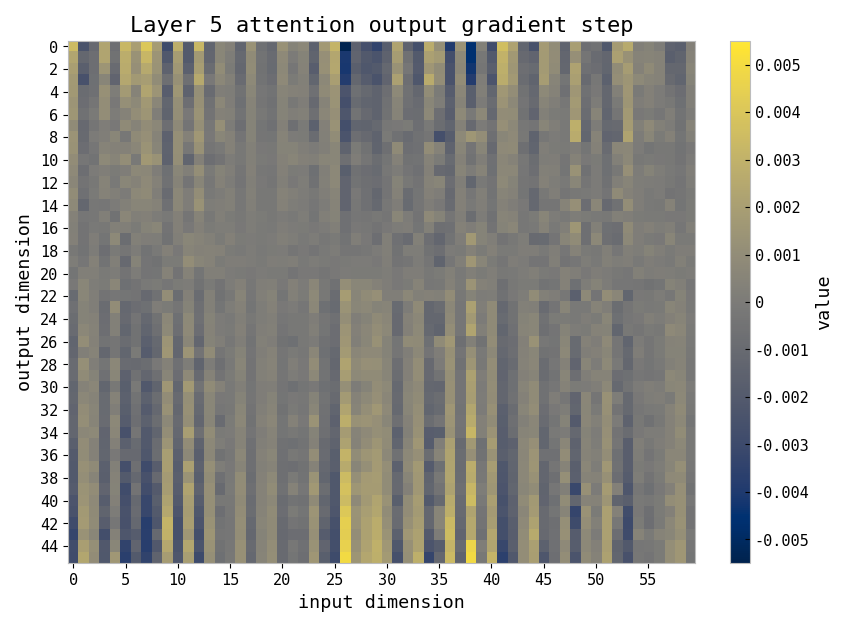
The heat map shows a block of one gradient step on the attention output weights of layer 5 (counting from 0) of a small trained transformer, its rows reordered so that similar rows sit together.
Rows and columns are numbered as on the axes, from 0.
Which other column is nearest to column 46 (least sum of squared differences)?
22
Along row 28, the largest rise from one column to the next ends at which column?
26
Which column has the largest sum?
38
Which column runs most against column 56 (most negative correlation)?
50
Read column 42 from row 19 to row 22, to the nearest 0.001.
0 0 0 0
